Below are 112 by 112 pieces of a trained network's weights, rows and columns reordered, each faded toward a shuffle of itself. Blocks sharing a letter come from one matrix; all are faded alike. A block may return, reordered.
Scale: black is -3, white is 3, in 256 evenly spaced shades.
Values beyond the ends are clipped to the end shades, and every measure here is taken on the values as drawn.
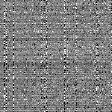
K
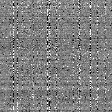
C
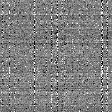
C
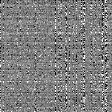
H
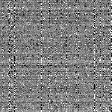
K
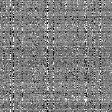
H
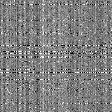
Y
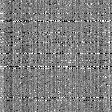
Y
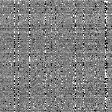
C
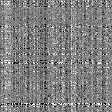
Y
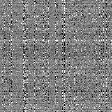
H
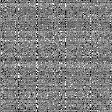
K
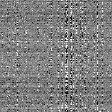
H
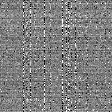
C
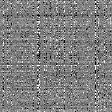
H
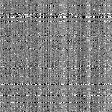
Y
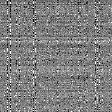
K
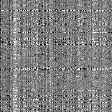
Y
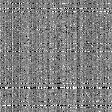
Y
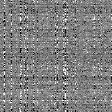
H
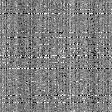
Y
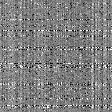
Y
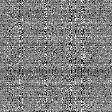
K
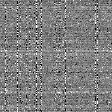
C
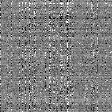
H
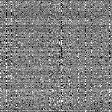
C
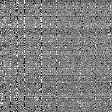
C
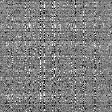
H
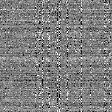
K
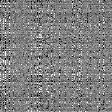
H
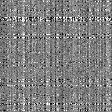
Y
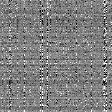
H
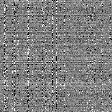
K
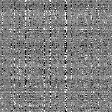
H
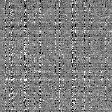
H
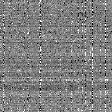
C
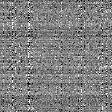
K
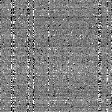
C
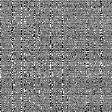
H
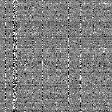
C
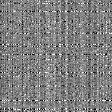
Y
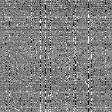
C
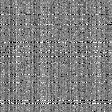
Y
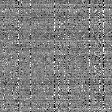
C
